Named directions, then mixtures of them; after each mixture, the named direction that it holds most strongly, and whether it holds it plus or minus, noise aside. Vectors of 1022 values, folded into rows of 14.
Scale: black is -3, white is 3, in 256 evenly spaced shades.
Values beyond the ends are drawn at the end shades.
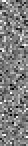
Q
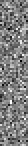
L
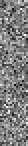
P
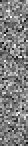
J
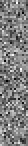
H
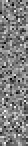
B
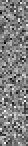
B, plus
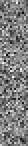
H, plus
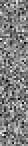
H, plus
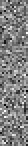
B, plus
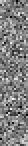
H, minus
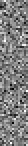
Q, plus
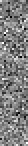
J, minus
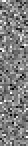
Q, plus
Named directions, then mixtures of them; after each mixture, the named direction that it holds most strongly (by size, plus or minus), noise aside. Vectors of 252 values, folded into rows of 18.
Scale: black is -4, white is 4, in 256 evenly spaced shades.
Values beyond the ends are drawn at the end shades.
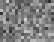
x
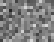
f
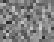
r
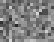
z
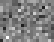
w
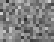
x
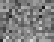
w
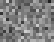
x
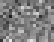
f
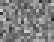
x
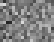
r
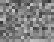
x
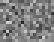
r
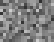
f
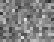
x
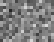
f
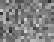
x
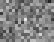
x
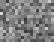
x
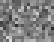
z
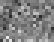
w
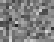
z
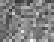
f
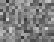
x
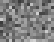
z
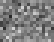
w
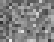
z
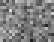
f
